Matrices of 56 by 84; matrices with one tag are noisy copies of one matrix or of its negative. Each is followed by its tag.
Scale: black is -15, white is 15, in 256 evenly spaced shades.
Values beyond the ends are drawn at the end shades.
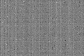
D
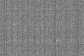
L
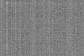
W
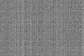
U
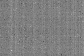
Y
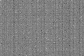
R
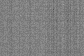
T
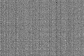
D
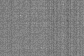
T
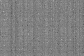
Y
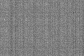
Y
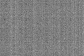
Y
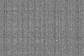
L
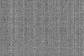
Y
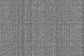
U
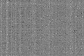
W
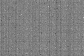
D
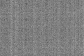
Y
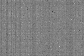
W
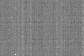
U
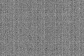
R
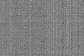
T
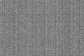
R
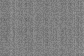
Y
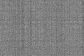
U
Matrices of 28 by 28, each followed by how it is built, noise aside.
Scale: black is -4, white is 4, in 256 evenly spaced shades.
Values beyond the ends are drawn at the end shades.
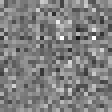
low rank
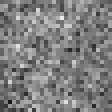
smooth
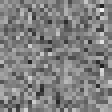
uneven columns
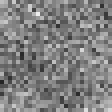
smooth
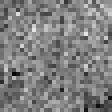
smooth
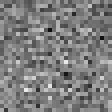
low rank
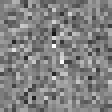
uneven columns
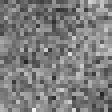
smooth
